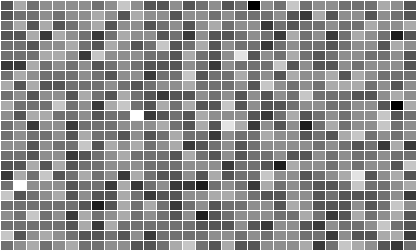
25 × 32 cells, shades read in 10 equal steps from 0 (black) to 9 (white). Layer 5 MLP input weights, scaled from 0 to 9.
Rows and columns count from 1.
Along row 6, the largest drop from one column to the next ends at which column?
20
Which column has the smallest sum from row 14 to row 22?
6
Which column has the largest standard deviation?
31
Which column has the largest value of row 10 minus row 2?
24
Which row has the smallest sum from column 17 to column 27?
23
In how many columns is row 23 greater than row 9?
10
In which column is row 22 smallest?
16
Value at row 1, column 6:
5
